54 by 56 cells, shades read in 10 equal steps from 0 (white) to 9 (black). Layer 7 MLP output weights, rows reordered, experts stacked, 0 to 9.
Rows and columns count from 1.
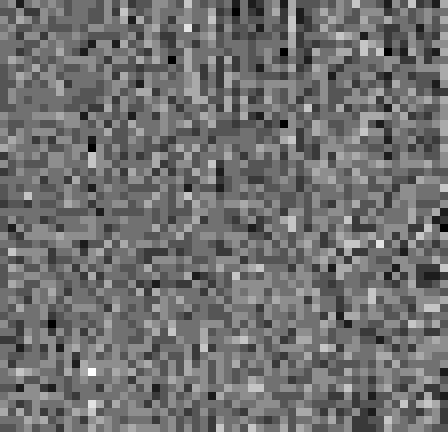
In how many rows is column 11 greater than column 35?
26
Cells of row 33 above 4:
38
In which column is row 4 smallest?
24
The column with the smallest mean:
37
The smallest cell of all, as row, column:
47, 12
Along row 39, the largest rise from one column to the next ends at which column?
56
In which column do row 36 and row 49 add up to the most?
20
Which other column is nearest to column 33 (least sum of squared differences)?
32
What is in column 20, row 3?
4
